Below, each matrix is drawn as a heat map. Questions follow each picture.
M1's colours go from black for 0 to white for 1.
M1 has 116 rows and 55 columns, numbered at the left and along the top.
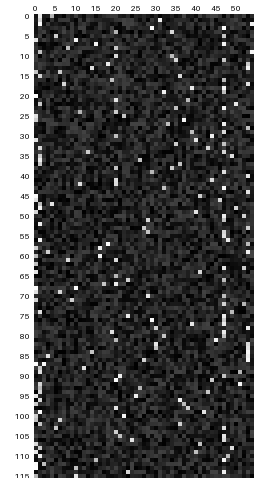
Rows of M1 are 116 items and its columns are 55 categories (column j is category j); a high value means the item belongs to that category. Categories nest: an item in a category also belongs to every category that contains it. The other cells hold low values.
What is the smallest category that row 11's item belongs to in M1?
35
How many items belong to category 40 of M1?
3
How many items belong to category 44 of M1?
3
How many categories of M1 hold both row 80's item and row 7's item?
1
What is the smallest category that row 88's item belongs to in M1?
12
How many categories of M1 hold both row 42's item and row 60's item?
0
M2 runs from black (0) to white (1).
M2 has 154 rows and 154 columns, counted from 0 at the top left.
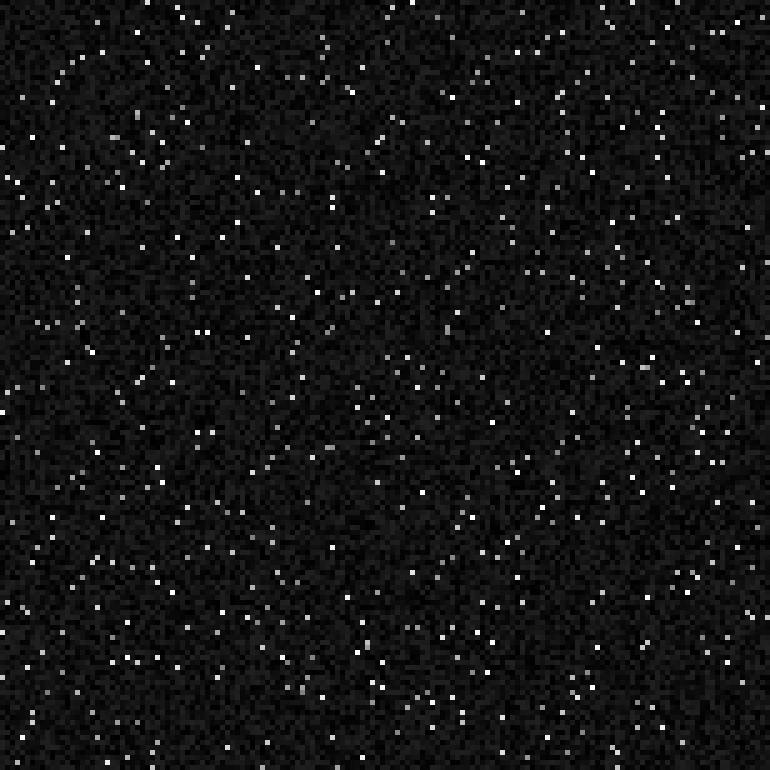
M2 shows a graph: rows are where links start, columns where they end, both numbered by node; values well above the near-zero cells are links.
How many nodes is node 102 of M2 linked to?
3
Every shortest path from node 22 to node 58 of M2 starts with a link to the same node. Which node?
node 112
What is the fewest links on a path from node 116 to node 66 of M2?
7
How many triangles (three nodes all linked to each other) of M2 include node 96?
0
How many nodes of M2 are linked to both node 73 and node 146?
0
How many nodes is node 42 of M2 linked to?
1
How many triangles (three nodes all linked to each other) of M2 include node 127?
0
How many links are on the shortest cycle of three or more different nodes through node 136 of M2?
7
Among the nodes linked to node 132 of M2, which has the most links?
node 27
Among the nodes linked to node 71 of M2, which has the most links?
node 77
